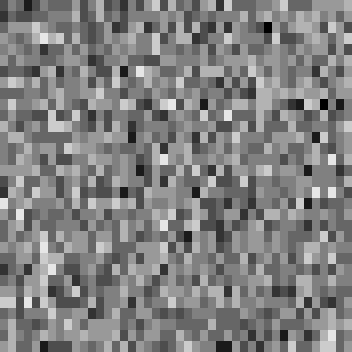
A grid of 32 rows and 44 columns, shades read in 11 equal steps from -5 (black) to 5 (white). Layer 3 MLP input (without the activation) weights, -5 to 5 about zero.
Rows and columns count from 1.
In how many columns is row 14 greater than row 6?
18
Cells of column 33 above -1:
25
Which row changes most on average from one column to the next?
10
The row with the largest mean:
23
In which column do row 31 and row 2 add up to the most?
42
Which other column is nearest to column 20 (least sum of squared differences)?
35
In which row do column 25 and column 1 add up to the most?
19
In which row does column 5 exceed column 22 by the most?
3
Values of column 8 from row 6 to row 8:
0 -3 -1
